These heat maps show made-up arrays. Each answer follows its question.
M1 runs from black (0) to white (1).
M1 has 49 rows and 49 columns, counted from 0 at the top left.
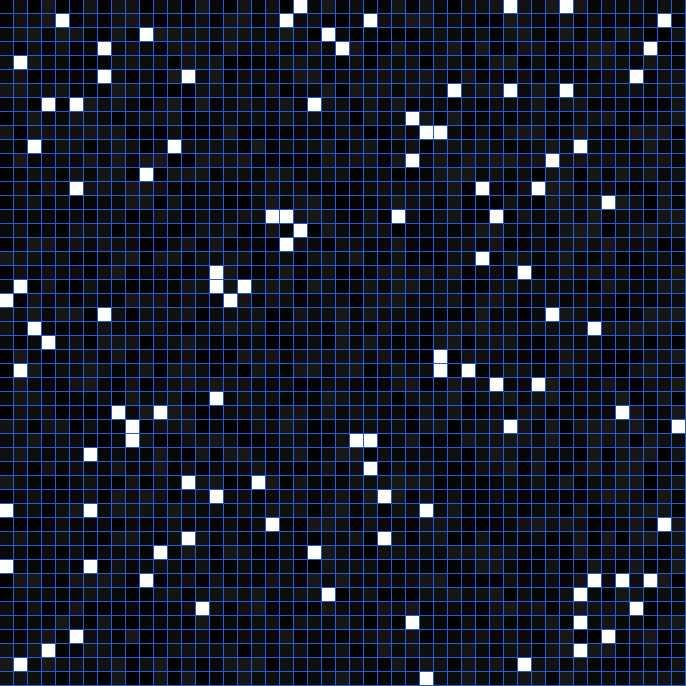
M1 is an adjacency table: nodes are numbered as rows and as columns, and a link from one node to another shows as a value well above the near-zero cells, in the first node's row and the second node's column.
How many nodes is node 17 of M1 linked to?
1
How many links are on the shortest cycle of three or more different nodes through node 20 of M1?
6
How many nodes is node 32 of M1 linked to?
1
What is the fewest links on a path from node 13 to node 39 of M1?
4
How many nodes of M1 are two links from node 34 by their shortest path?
2
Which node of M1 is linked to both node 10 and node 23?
node 2
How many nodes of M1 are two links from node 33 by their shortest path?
2
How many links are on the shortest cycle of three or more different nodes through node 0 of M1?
4
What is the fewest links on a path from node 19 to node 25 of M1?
6
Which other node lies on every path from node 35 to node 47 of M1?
node 15
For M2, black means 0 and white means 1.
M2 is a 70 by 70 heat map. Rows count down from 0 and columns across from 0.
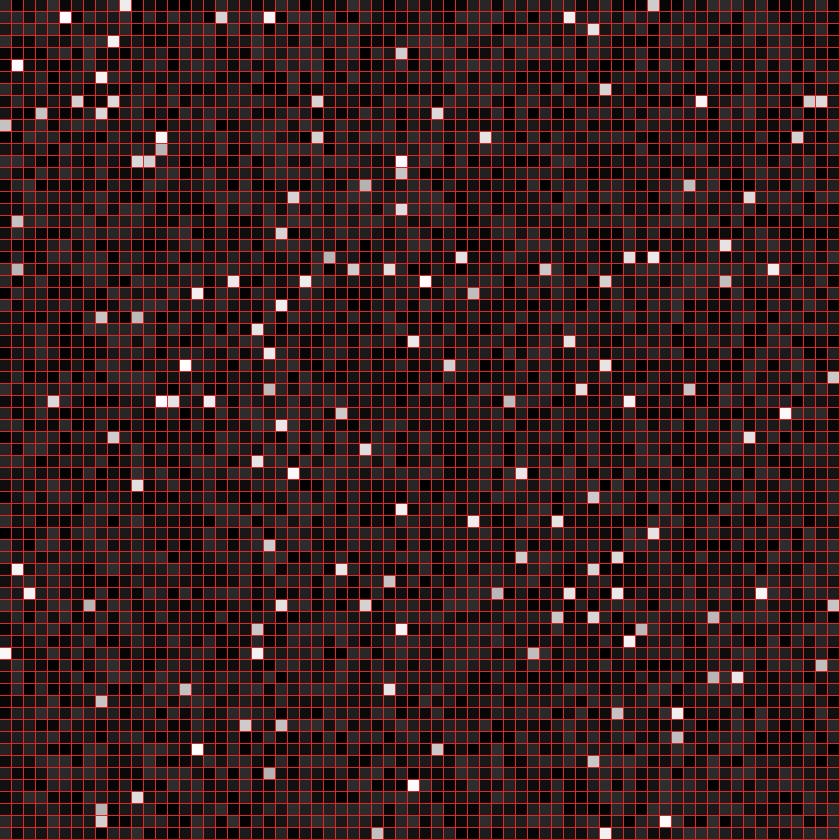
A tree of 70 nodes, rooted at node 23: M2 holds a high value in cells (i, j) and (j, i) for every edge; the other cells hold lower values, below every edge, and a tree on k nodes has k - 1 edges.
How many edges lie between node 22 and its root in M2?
6
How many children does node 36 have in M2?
1
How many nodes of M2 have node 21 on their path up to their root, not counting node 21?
6
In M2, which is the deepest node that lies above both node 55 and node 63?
49
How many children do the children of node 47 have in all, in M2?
5
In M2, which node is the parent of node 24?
39
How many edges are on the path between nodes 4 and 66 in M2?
4
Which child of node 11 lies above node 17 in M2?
13
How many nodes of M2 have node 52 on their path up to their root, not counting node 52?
8
